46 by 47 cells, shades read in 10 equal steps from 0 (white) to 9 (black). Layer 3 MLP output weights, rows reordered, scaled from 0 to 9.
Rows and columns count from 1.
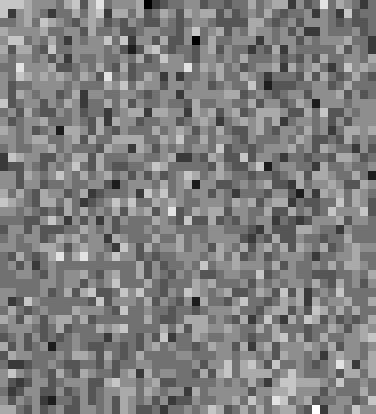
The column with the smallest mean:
16
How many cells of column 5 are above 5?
6
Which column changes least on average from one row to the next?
5
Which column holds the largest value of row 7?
9
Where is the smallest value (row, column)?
46, 40
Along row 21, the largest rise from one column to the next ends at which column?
25
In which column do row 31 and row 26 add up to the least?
11
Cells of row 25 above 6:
4
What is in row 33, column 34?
4
